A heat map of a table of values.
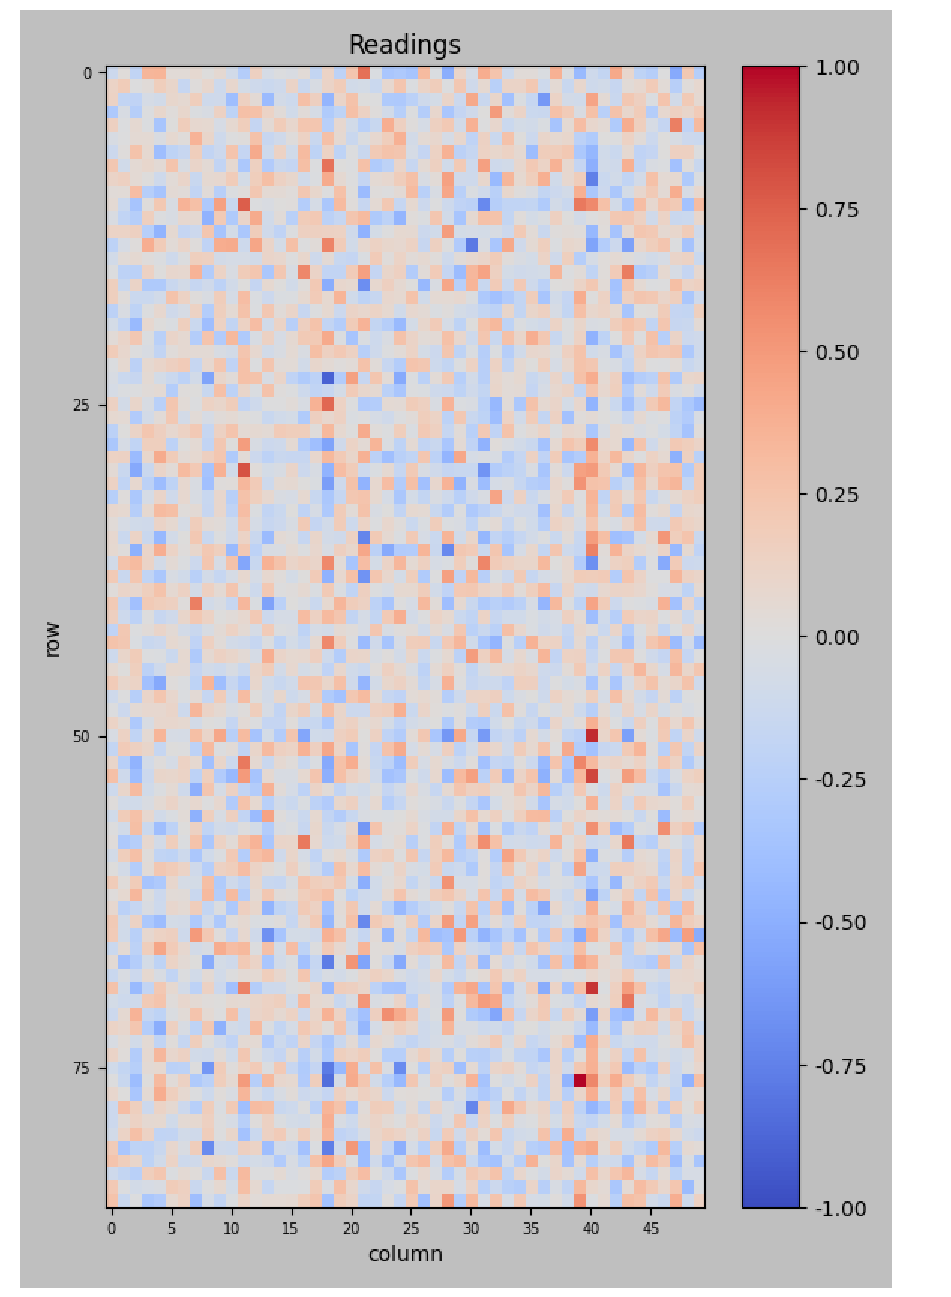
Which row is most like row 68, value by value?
14
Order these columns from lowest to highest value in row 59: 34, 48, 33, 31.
48, 31, 34, 33
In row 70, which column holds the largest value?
43
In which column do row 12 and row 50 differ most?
40
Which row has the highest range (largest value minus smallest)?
76
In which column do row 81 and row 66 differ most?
18
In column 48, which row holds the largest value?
65
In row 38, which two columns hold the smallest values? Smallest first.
21, 18
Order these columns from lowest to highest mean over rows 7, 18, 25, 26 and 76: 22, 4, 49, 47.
47, 22, 49, 4
